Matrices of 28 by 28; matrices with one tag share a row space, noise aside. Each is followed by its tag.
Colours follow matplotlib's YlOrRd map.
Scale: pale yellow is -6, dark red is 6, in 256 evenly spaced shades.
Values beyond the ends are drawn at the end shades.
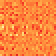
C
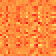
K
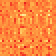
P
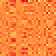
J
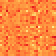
K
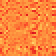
K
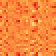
K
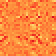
K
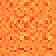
P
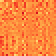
C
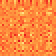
P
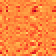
K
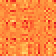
J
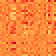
J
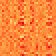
P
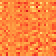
K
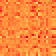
K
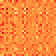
C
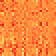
C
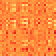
J
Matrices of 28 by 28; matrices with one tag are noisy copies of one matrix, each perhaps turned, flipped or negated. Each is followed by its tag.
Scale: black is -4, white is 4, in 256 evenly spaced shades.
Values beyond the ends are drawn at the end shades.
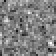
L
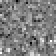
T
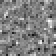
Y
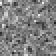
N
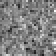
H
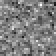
N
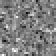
N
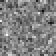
Y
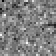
N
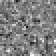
T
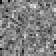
Y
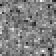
L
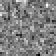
T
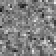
Y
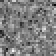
L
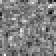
L
